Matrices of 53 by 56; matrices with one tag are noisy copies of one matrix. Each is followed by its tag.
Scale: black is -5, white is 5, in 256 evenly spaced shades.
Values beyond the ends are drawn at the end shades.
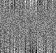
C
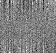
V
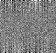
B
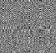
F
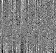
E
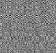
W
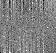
V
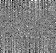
B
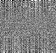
B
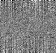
B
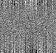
C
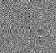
F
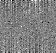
B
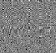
F
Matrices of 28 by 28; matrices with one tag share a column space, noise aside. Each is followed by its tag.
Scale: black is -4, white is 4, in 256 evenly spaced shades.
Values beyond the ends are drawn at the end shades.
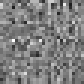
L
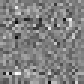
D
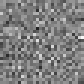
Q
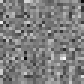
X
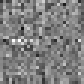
L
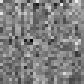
L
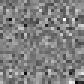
D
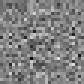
Q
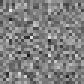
Q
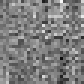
X
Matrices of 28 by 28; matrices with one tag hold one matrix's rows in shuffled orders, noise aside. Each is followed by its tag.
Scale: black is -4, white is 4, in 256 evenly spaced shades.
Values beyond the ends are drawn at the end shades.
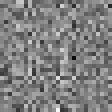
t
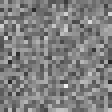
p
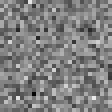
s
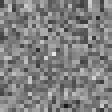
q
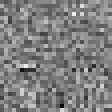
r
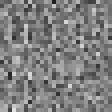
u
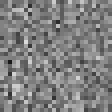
u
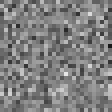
p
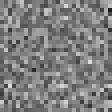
p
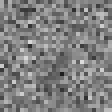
r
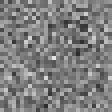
q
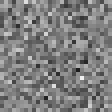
q
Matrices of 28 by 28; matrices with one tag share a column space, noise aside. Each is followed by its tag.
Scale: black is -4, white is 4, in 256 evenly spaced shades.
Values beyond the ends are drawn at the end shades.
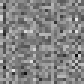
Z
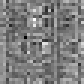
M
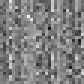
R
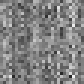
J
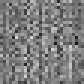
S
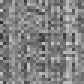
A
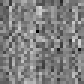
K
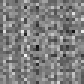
Z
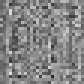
J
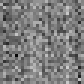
Z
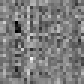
K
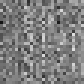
A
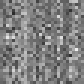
S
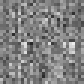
M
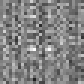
S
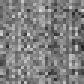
R
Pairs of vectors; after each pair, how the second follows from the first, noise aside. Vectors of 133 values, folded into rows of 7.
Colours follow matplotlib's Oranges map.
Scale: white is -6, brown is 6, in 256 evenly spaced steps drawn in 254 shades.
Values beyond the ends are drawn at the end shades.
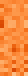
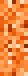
wrapped around, scaled up.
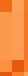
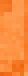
shrunk.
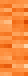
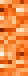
reversed, negated, scaled up.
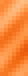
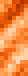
negated, scaled up.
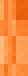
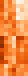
negated, scaled up.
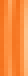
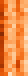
reversed, negated, scaled up.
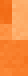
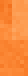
shrunk.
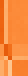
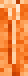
wrapped around, scaled up.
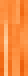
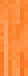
shrunk.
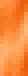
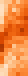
reversed, negated, scaled up.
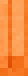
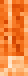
negated, scaled up.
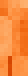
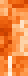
negated, scaled up.
